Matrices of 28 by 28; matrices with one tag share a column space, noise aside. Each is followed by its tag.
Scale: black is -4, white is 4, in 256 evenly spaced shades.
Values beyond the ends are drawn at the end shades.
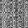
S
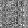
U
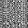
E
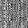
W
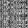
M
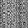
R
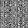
U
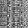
U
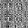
W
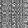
R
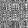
W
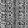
R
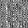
W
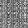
R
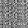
R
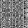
S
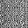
E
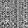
E
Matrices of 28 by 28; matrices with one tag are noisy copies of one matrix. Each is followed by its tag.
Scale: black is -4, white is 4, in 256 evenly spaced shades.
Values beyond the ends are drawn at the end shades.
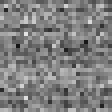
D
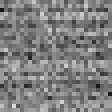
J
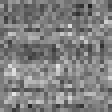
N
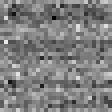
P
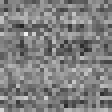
D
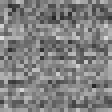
P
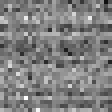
D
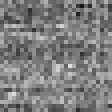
N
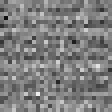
J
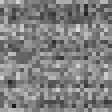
P
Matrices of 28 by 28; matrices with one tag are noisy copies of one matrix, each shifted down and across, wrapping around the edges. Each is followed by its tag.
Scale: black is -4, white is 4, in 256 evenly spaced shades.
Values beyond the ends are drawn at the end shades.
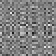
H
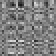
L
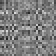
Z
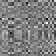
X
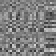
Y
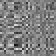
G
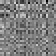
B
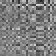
G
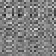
H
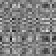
L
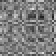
L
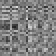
L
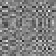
X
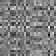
Z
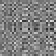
H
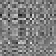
G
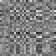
X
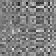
G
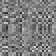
X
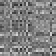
Z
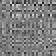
B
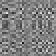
X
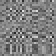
X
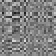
G
